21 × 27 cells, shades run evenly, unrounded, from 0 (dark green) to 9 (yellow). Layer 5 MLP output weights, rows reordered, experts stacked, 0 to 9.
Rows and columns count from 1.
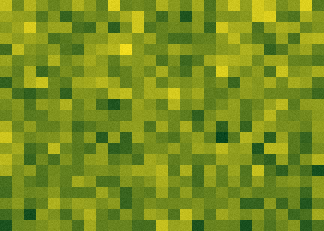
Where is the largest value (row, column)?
5, 11
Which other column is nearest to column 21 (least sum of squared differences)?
17
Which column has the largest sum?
20
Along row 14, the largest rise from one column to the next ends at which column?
23
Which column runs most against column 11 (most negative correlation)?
6
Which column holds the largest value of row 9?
15
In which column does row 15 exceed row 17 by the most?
1
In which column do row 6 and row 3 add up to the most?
19
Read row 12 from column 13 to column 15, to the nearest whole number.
3 6 4
